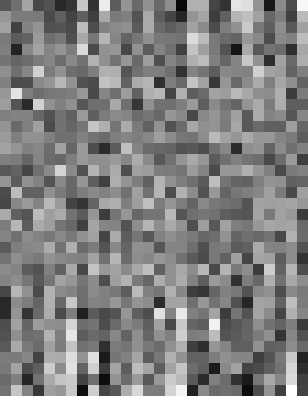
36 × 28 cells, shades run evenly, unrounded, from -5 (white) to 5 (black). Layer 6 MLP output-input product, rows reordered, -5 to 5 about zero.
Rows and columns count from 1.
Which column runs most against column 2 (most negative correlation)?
18
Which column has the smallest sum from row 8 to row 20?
24
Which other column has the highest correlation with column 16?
27
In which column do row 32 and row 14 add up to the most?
10
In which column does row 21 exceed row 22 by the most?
8
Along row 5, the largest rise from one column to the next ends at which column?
9
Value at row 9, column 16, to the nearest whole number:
2
